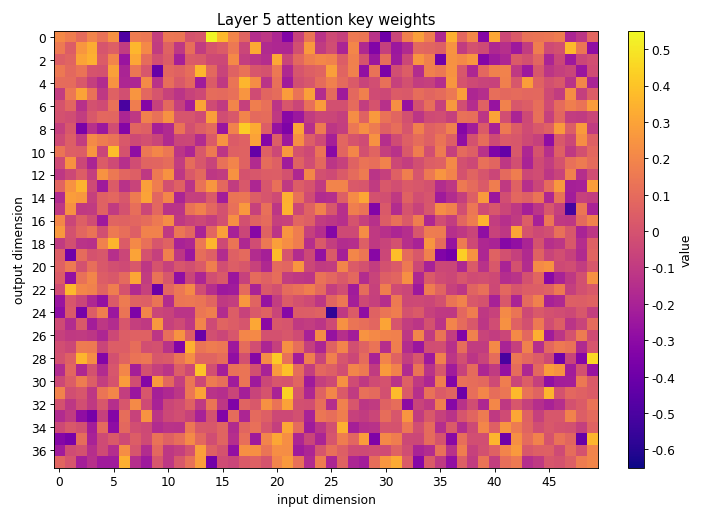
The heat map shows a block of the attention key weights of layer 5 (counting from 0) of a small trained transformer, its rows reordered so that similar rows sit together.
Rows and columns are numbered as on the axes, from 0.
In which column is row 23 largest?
17
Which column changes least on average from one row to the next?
44
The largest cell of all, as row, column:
0, 14
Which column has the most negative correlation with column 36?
6
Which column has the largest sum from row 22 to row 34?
21
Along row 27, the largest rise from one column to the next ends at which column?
12
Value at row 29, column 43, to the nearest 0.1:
-0.2
